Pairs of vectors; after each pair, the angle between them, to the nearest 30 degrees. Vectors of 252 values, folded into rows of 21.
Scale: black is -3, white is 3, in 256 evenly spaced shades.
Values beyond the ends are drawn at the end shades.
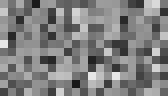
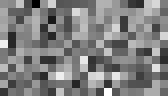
30 degrees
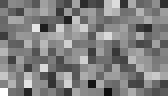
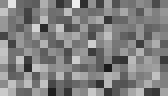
60 degrees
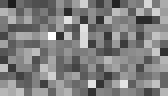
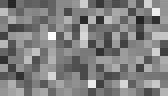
30 degrees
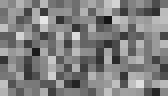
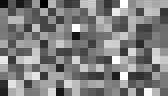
120 degrees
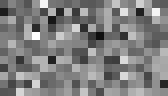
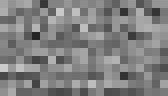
150 degrees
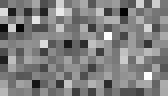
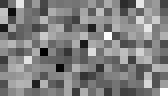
60 degrees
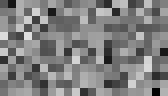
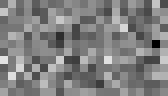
120 degrees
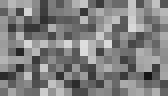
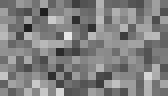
90 degrees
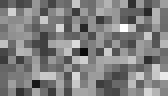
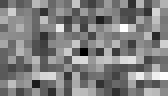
30 degrees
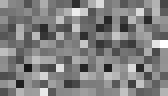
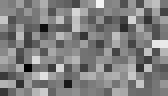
30 degrees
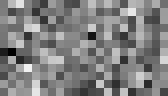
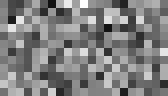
90 degrees
